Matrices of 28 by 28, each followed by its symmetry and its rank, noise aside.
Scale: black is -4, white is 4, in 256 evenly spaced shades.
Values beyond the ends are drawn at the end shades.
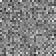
symmetric, rank seven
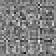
antisymmetric, rank six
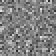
no symmetry, rank eight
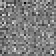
no symmetry, rank seven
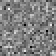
symmetric, rank six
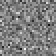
antisymmetric, rank eight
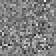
no symmetry, rank six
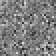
symmetric, rank seven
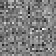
no symmetry, rank seven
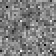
symmetric, rank seven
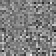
antisymmetric, rank six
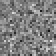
no symmetry, rank seven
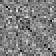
symmetric, rank seven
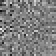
no symmetry, rank six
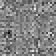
no symmetry, rank eight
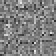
antisymmetric, rank eight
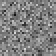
symmetric, rank six
